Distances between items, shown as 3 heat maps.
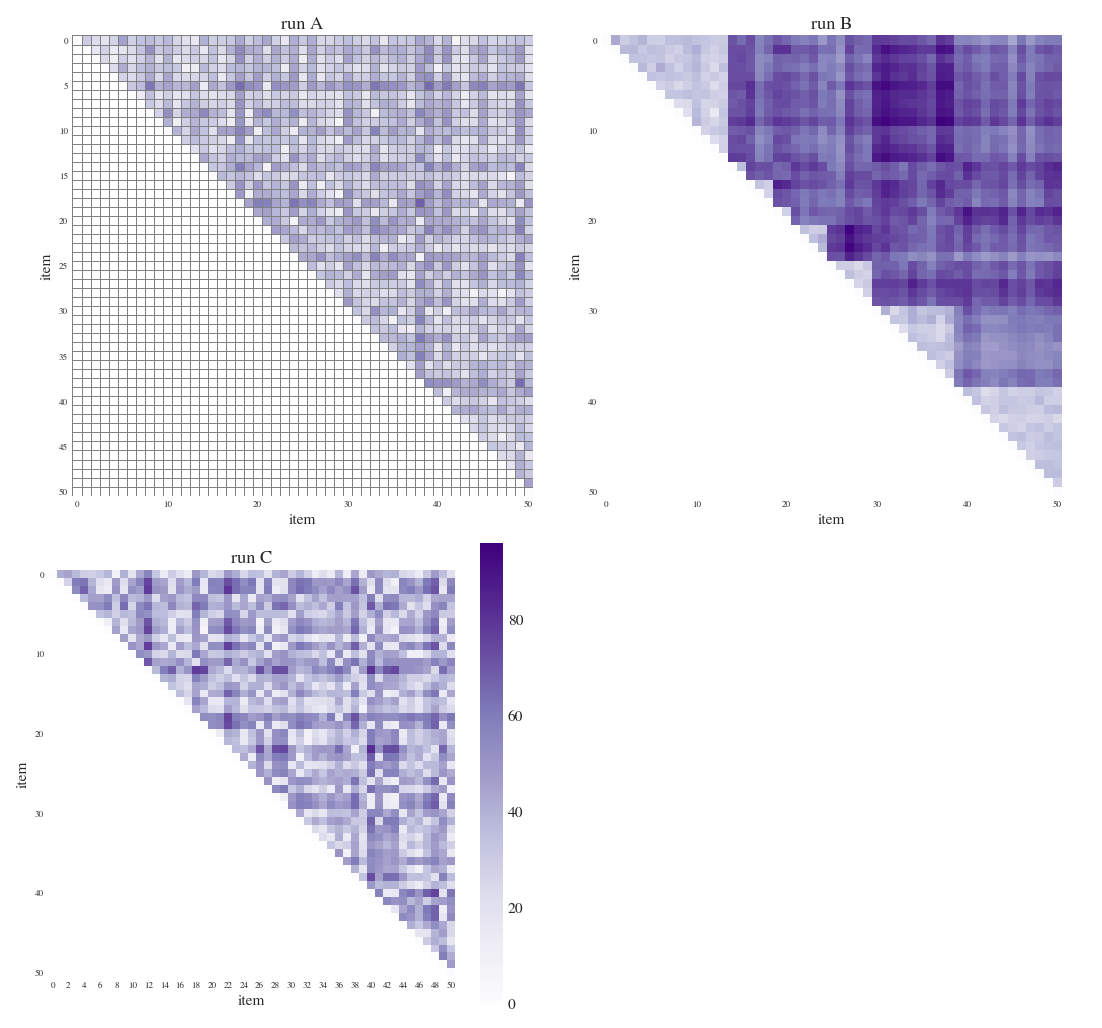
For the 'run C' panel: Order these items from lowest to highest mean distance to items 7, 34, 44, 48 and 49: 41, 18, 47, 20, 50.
20, 50, 47, 41, 18
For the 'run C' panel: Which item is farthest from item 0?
12
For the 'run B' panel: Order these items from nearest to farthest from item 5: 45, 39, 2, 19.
2, 45, 39, 19
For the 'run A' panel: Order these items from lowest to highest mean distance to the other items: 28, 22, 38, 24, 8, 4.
28, 4, 22, 8, 24, 38
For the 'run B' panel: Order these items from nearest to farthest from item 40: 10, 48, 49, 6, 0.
49, 48, 0, 10, 6
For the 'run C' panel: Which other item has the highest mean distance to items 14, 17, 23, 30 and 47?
40
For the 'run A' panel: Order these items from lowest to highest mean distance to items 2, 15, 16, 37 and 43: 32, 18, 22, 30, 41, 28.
32, 28, 22, 30, 41, 18
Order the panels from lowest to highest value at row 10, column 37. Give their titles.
run C, run A, run B
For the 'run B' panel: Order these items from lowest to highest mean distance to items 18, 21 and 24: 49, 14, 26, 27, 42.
42, 49, 26, 14, 27
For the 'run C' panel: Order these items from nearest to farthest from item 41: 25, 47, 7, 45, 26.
25, 47, 45, 26, 7
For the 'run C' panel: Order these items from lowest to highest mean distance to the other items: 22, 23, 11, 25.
25, 23, 11, 22
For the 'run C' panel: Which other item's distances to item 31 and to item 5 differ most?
23
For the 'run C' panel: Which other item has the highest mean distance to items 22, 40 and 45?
18
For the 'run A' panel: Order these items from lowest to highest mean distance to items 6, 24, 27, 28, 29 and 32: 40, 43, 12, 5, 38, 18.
43, 12, 40, 38, 5, 18
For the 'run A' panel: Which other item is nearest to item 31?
35
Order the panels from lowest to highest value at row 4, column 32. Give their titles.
run A, run C, run B
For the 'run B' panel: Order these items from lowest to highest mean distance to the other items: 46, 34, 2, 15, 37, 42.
42, 2, 46, 34, 37, 15
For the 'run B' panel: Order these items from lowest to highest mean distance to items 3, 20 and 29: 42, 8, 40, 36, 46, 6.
8, 6, 36, 42, 46, 40
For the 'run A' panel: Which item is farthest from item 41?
5
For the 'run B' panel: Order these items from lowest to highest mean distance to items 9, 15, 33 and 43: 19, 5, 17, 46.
46, 5, 17, 19
